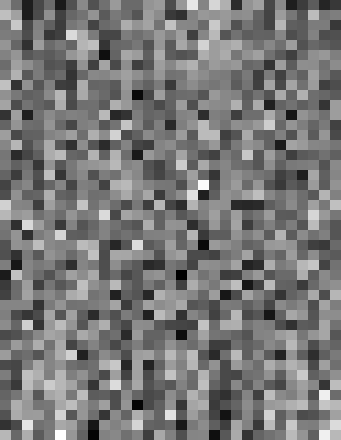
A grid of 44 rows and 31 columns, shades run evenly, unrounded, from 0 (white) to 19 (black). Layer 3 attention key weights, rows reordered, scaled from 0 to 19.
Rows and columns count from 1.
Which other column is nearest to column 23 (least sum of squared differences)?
24
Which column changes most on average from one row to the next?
11
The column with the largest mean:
14
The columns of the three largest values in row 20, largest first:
19, 15, 1
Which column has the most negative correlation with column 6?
20
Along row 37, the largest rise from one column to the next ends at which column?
12
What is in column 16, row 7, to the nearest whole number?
9
